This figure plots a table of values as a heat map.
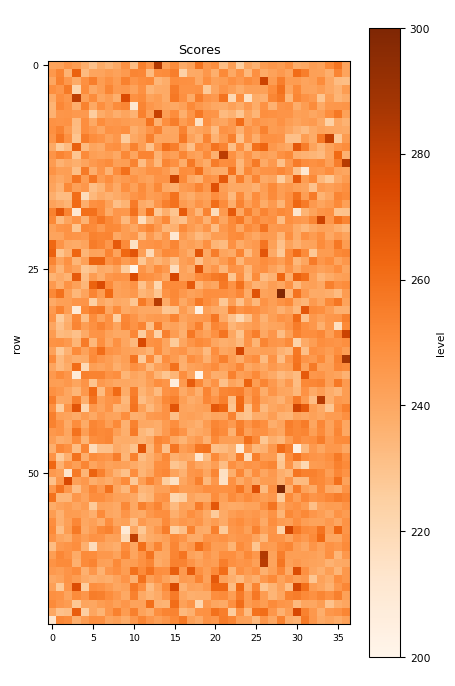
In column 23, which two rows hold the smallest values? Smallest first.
47, 31
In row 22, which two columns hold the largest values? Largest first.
8, 0
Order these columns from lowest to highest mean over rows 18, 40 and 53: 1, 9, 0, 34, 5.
9, 34, 1, 0, 5
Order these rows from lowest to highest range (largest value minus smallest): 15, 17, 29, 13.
17, 15, 13, 29
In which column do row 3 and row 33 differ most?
36
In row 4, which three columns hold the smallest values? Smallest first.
24, 22, 33
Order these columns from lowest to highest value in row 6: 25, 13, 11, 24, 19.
25, 24, 19, 11, 13
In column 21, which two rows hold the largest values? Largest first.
11, 14
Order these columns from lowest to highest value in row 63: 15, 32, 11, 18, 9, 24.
32, 15, 24, 9, 18, 11
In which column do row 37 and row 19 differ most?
33
